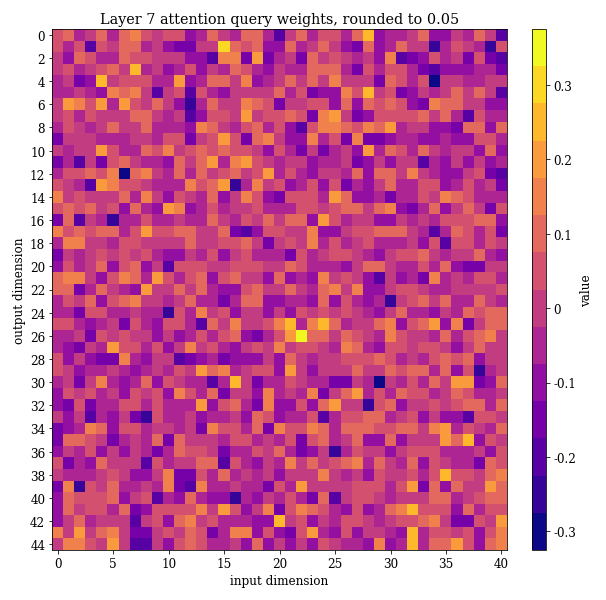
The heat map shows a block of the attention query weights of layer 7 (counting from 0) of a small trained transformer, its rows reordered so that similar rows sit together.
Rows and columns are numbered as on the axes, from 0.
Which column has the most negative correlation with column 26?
15
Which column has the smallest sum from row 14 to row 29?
10
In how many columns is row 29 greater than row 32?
17
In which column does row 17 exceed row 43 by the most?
8
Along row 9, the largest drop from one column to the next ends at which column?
28
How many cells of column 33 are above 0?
16
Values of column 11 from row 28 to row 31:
-0.2 0.05 0 0.15
